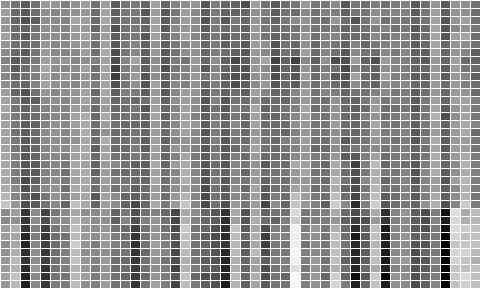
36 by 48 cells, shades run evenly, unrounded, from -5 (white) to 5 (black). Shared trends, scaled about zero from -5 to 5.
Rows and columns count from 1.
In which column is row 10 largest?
12
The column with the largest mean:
45
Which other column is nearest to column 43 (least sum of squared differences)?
37
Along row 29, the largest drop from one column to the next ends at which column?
46
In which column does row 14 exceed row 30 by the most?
30
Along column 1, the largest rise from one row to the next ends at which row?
27
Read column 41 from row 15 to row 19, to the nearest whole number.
0 0 0 0 0
